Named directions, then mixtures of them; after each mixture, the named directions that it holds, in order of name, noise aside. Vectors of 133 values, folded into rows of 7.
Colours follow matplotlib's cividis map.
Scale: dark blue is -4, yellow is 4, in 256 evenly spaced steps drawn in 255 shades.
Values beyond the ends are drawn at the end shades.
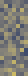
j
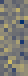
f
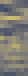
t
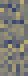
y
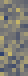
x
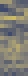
t.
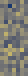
j, x, y.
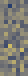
j, x, y.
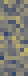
j, t.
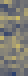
j, t.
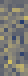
f, j.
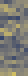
j, t.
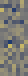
y.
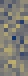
f, j, y.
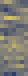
t.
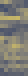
t.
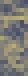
f, j, t.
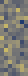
f, x.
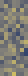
j.
